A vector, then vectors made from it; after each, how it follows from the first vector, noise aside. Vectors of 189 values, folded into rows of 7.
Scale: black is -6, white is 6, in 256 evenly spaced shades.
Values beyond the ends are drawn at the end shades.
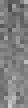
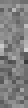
wrapped around.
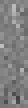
reversed, partly zeroed.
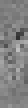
wrapped around, negated, partly zeroed.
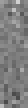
reversed, partly zeroed.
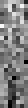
negated, scaled up.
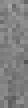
negated, shrunk.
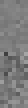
wrapped around, partly zeroed.
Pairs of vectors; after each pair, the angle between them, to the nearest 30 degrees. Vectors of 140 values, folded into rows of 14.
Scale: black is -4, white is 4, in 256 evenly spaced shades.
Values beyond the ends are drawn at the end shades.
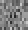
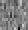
60 degrees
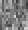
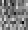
120 degrees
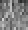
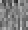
120 degrees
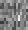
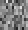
90 degrees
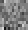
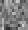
30 degrees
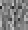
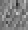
90 degrees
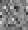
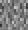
120 degrees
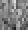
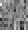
90 degrees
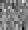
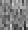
120 degrees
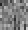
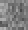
90 degrees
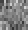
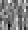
90 degrees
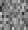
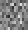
60 degrees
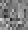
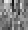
90 degrees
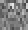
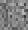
60 degrees
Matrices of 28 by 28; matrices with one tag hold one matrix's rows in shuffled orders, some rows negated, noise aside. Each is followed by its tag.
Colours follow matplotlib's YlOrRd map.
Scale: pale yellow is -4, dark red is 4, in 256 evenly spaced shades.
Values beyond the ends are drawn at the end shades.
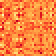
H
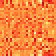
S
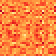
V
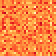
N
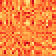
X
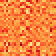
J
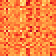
J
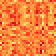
V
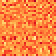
N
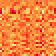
V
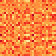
X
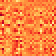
H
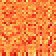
N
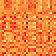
N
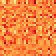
N
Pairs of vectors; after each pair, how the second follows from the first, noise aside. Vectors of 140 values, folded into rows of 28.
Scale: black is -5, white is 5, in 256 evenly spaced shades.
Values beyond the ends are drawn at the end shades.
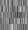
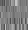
reversed, partly zeroed.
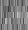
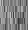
reversed.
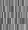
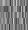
reversed.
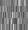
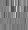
reversed, partly zeroed.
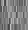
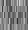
negated.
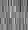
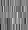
reversed.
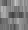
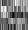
scaled up.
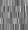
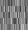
negated.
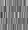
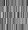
negated.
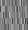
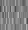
reversed, partly zeroed.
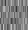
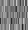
reversed.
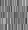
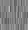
wrapped around, negated, shrunk.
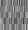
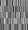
negated.
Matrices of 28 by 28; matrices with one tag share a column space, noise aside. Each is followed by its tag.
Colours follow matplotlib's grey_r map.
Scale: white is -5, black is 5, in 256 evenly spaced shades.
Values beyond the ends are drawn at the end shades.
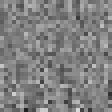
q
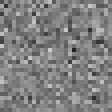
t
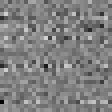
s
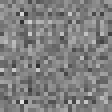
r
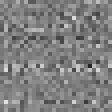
s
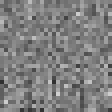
q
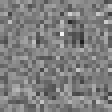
r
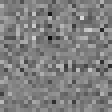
s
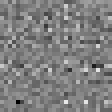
s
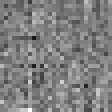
q
